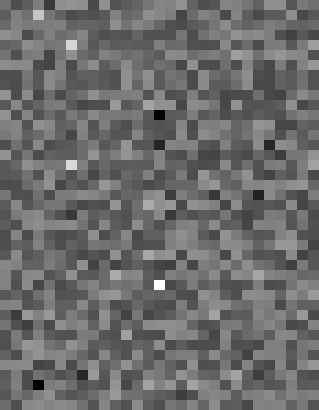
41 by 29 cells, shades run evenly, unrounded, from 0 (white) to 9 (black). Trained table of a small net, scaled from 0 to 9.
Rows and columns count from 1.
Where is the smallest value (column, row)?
15, 29
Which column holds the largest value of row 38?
8
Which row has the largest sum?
22
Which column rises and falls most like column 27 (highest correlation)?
11
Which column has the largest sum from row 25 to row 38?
14
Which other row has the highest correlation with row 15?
34
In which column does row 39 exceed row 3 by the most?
4
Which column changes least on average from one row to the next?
13
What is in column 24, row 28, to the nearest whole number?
3
